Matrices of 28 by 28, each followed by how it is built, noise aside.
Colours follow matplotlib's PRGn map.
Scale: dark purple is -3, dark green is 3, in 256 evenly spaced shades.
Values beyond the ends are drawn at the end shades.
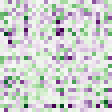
low rank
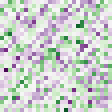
Hankel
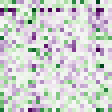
low rank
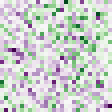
Toeplitz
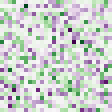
noise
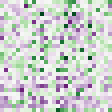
blocks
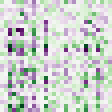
low rank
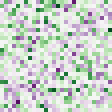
Hankel
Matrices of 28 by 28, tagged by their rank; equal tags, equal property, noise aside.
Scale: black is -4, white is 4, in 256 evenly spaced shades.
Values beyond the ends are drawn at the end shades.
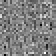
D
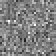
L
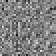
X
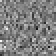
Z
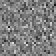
L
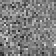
L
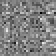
D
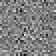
Z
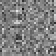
D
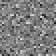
D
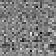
Z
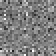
D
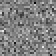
L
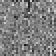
D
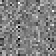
D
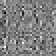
Z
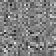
Z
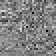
L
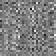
Z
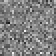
X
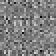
Z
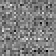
D
